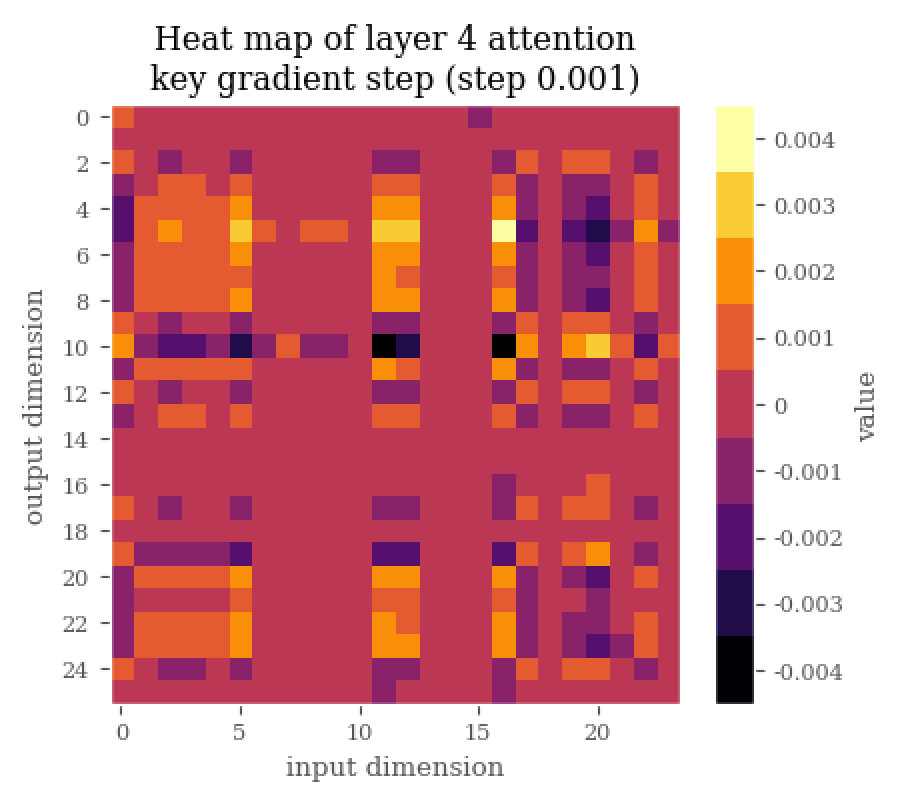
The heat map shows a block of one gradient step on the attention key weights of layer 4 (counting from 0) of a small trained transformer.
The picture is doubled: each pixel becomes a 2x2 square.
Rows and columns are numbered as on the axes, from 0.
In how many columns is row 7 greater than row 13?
3
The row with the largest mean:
5
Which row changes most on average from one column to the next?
10
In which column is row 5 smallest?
20
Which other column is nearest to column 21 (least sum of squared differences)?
23
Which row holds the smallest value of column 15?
0
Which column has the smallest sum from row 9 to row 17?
16
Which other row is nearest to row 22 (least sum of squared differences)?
11
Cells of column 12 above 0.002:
1
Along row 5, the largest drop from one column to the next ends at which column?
17
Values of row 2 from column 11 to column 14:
-0.001 -0.001 0 0
